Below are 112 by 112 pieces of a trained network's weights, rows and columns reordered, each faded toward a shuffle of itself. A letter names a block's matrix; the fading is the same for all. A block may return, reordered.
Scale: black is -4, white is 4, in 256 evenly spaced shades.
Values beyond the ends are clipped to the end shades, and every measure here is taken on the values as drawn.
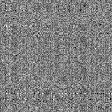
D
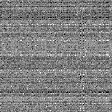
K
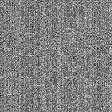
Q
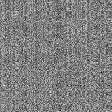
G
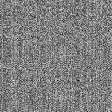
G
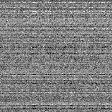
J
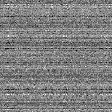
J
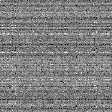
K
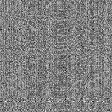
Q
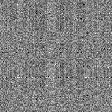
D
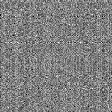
D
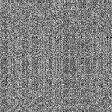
Q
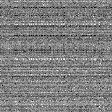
K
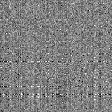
D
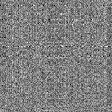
D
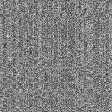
G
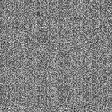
G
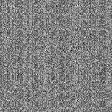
G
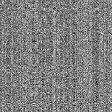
D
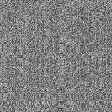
G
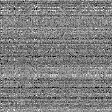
K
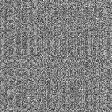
G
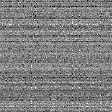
K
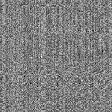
Q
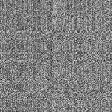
G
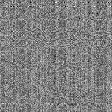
Q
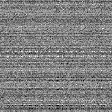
J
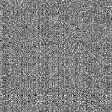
D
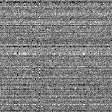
K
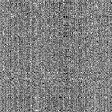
D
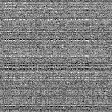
J
